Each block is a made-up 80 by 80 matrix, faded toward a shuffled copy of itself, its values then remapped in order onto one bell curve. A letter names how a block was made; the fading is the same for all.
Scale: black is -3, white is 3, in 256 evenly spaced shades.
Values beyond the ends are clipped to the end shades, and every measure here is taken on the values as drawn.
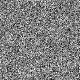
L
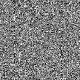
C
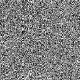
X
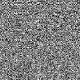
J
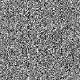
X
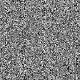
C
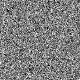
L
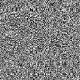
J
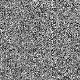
C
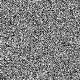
L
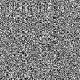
J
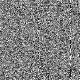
C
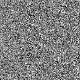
C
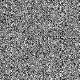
C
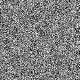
L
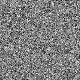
L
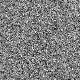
L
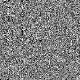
C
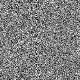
L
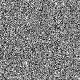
L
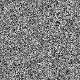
L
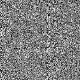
C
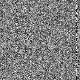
C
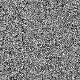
L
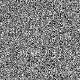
C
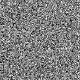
C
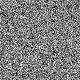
L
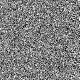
L
